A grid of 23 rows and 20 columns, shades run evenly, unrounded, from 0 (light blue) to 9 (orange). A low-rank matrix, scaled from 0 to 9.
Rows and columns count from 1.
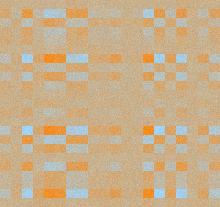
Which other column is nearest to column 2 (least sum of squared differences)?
13
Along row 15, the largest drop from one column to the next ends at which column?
15
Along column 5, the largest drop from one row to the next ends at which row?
16
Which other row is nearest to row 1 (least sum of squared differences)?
18
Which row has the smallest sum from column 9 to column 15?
2
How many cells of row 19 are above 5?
7
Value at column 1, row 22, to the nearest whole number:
3
